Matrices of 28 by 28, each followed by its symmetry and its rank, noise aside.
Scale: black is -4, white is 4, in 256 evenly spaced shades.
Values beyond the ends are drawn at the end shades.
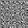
antisymmetric, rank four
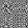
no symmetry, rank four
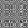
no symmetry, rank two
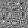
antisymmetric, rank four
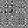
symmetric, rank three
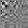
symmetric, rank two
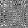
no symmetry, rank three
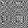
no symmetry, rank two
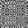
antisymmetric, rank two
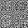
antisymmetric, rank four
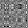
no symmetry, rank three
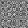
symmetric, rank three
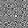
no symmetry, rank four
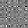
antisymmetric, rank two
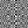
no symmetry, rank two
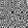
no symmetry, rank four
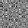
antisymmetric, rank four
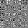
no symmetry, rank four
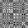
symmetric, rank two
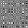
symmetric, rank two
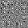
antisymmetric, rank four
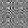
no symmetry, rank two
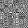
no symmetry, rank four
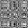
no symmetry, rank two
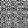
no symmetry, rank three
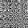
antisymmetric, rank four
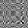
symmetric, rank two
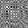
symmetric, rank two
